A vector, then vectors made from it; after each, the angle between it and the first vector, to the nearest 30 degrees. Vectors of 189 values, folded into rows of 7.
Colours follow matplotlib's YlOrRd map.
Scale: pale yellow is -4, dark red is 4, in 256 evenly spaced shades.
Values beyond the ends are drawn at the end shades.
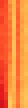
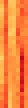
90 degrees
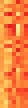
120 degrees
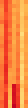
60 degrees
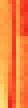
150 degrees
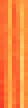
60 degrees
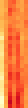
120 degrees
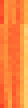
60 degrees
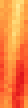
90 degrees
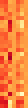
60 degrees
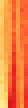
150 degrees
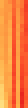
150 degrees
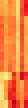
120 degrees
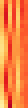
120 degrees
